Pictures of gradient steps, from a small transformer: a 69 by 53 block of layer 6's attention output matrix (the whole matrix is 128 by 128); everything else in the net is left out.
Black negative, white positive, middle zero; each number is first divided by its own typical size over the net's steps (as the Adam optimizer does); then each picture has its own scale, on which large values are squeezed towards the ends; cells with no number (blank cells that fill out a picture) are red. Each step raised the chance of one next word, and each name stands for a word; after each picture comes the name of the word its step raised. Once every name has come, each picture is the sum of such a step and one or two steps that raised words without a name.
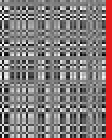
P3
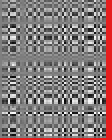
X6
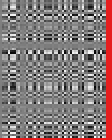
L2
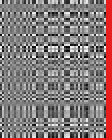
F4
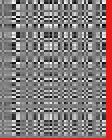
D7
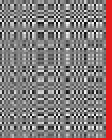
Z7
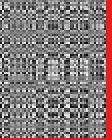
P3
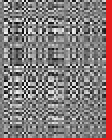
Z7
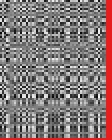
Z7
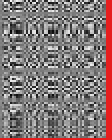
D7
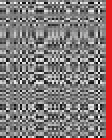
D7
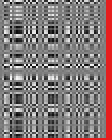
P3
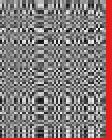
X6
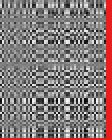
X6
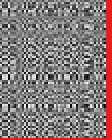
P3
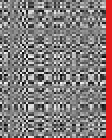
F4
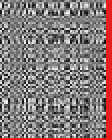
X6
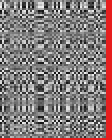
L2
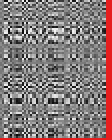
X6
